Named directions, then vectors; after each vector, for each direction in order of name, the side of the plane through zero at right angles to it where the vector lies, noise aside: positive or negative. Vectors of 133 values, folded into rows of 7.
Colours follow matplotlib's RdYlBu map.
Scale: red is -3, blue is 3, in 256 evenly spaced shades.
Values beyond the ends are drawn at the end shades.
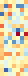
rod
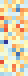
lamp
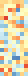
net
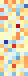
positive, positive, positive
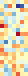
positive, negative, positive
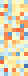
positive, negative, negative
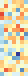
positive, positive, negative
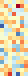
negative, positive, negative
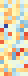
negative, positive, positive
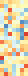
negative, positive, positive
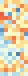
positive, positive, negative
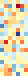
negative, positive, negative
